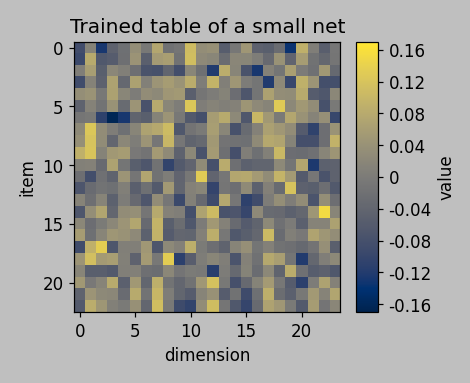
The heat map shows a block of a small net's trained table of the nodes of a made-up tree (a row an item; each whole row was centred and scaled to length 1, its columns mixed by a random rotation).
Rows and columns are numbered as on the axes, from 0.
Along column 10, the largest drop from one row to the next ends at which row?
6
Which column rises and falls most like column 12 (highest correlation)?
7
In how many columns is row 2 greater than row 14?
11
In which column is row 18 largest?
8
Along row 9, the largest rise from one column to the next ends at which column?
12
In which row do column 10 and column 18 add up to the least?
14
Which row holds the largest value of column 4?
9
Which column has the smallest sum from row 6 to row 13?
21
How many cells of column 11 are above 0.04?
3
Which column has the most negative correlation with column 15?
22
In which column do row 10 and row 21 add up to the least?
15
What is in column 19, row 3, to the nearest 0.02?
-0.1
